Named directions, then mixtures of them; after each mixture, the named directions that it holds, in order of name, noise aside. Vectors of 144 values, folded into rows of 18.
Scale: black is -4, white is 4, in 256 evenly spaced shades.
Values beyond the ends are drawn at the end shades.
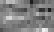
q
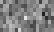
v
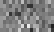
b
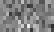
b.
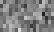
v.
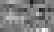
q.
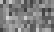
b, q, v.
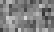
q, v.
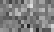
b, q.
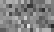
b, q.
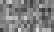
b, q, v.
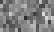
v.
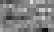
q.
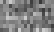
b, q, v.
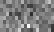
b.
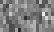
v.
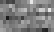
q.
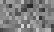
b, q.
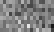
b, q.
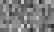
b, v.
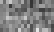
b, q, v.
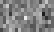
v.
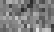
b, q.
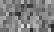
b.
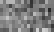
b, q, v.
